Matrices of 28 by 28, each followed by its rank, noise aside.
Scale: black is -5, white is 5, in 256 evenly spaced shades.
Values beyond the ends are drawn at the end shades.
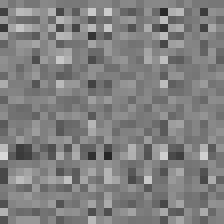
two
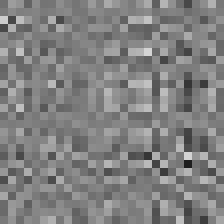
three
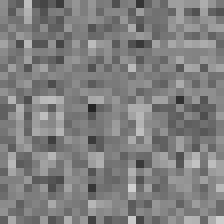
three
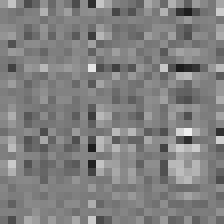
two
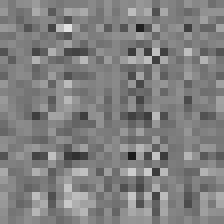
two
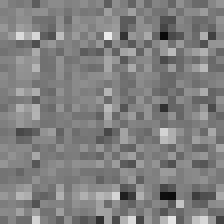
two
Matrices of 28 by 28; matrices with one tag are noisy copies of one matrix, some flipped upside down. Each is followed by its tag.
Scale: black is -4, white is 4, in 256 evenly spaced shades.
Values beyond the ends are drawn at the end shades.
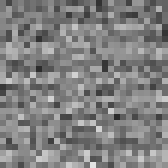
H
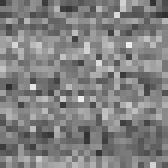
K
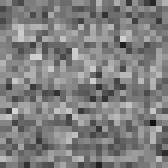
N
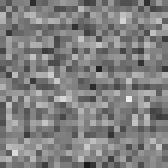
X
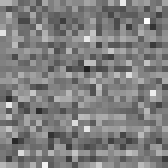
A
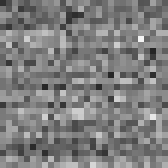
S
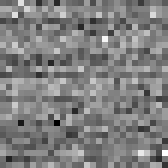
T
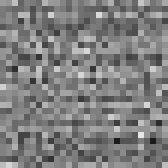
A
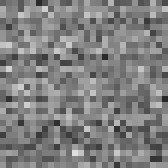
T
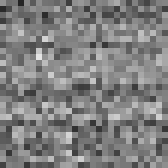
N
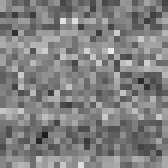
K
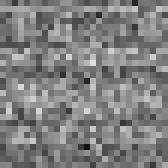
N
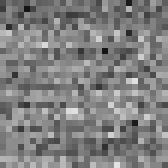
S
